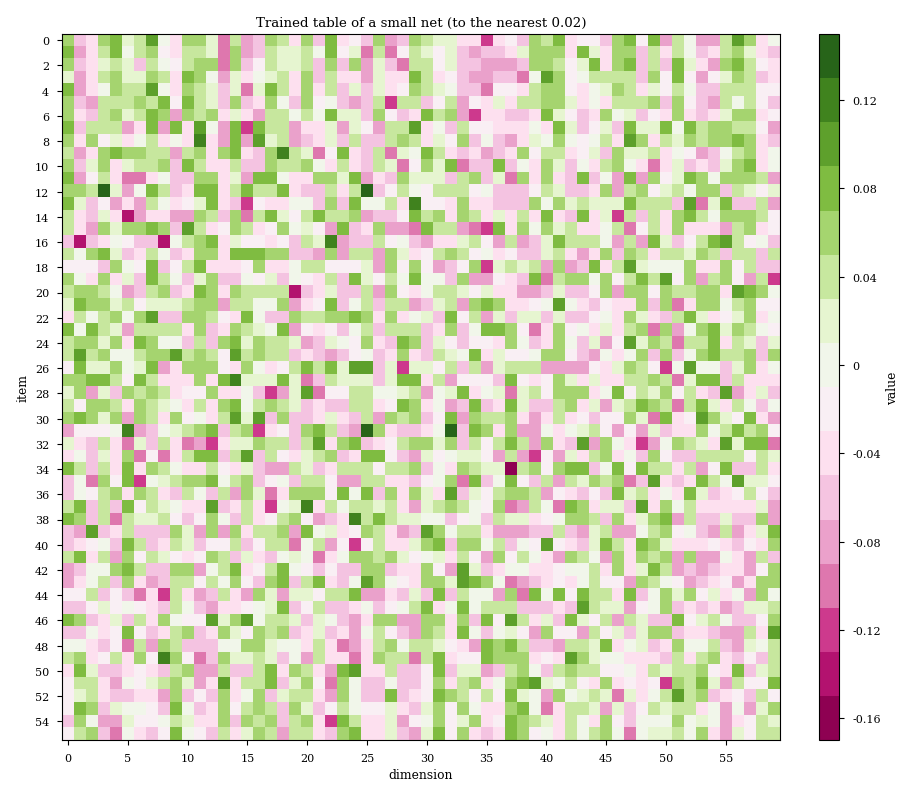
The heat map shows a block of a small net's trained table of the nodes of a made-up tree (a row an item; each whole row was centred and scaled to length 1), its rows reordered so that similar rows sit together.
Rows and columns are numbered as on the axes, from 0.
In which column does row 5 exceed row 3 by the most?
38
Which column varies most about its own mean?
37
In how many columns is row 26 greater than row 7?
28
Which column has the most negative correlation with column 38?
22
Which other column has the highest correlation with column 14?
18
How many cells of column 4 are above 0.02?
19
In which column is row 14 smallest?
5
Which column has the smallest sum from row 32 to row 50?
11
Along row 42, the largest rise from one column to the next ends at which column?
33
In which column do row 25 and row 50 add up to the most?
1
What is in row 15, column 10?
0.1
